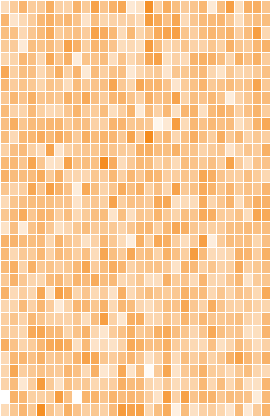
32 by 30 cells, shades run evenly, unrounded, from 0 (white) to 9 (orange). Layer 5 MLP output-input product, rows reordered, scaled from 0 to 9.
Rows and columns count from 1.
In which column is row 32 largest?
5
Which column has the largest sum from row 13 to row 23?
23
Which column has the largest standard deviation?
17
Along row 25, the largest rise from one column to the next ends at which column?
15
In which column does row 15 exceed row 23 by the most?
6
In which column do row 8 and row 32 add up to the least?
26
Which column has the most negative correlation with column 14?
12
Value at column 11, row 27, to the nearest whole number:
2
